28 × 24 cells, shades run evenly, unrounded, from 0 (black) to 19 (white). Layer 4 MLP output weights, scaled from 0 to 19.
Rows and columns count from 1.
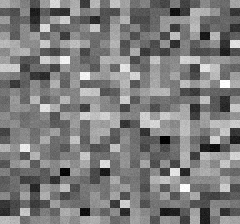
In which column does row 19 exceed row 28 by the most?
3
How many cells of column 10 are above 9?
16
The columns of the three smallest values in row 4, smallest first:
24, 18, 4
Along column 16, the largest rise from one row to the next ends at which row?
8
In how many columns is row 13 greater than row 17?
10
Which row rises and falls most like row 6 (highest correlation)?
14
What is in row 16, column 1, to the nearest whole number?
10
